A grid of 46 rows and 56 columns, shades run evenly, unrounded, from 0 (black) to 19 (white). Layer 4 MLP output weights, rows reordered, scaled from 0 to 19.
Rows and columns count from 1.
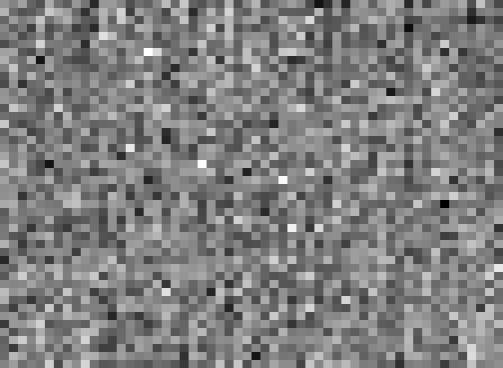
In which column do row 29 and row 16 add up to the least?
4
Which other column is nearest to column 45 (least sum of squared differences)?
21
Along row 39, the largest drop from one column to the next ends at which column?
7
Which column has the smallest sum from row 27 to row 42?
26
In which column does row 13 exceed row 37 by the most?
24
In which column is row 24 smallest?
13
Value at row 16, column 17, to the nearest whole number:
12
